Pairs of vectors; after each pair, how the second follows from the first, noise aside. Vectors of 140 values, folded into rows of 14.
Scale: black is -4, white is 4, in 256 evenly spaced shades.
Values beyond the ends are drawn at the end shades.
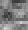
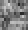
wrapped around, negated.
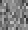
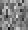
wrapped around, negated.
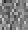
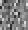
copied.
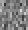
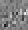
partly zeroed.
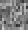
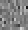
partly zeroed.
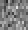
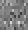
reversed, partly zeroed.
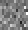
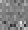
negated, partly zeroed.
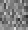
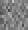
reversed, shrunk.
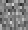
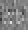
partly zeroed.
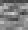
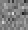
partly zeroed.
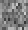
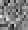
wrapped around, negated.
